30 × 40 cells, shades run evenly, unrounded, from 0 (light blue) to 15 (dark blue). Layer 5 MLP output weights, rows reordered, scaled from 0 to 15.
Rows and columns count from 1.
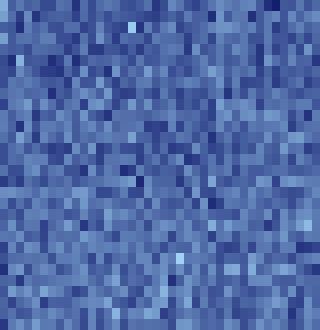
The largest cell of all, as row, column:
1, 35
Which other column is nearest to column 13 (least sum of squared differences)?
26
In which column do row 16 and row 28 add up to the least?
24
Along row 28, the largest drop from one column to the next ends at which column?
39
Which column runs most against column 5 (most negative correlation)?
28
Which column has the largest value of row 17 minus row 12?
18
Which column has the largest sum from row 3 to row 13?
33
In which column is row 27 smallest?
21
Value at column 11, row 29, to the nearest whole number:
11
